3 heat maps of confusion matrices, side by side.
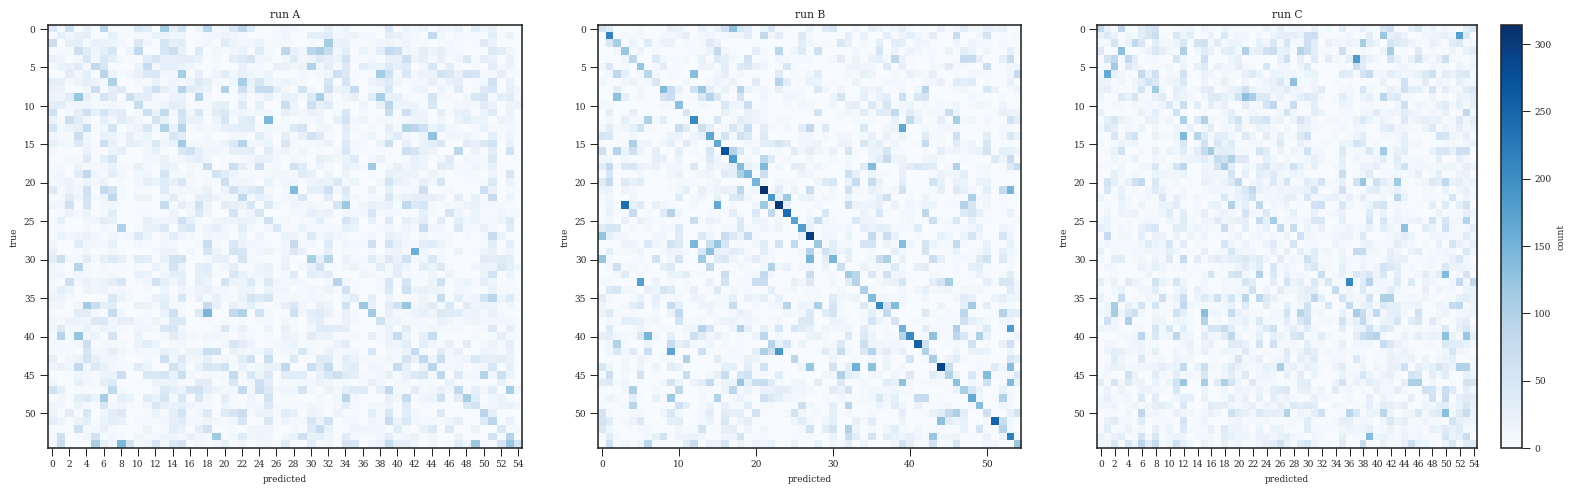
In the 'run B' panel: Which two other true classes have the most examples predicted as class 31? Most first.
45, 42
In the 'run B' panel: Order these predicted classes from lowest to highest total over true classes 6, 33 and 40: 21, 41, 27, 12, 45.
41, 27, 45, 21, 12
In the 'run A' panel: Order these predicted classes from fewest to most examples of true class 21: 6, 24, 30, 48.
48, 30, 24, 6
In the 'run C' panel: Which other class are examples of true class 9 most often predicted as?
21
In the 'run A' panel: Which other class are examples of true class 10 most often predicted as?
39
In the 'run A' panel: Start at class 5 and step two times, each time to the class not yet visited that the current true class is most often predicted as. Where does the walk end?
32
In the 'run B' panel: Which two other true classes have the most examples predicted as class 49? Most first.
40, 52
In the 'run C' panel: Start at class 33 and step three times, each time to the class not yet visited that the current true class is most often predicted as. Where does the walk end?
38
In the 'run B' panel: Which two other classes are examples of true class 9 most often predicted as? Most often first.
2, 14
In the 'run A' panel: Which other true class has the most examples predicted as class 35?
8
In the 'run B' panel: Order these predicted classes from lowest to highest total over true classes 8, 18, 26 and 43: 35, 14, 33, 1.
33, 14, 1, 35
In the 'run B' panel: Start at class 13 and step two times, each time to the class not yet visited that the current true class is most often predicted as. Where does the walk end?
53
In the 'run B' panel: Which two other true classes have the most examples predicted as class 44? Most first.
51, 33
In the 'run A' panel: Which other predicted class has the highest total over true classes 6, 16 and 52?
15
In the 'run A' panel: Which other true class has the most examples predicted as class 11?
5
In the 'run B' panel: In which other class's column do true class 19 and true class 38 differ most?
18
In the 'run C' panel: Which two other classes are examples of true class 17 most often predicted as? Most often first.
19, 18
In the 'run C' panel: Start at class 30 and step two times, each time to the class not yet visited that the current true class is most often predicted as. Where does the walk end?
15
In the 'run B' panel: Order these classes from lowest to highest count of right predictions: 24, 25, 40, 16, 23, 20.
20, 25, 40, 24, 16, 23
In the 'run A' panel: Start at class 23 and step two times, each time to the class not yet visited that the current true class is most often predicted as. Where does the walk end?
41
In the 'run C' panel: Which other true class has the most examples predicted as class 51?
36
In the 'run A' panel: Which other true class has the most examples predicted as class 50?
45
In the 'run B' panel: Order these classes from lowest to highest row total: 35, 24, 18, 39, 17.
35, 17, 24, 39, 18
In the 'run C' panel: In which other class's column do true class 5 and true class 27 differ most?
2
